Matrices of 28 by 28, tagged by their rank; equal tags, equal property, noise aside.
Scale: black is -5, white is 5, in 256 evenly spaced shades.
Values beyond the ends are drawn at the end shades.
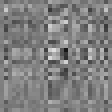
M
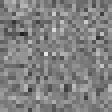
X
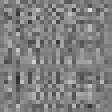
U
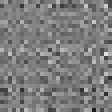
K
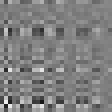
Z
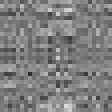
U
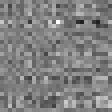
U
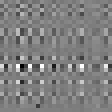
Z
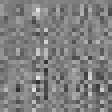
U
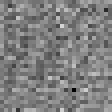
X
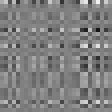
Z
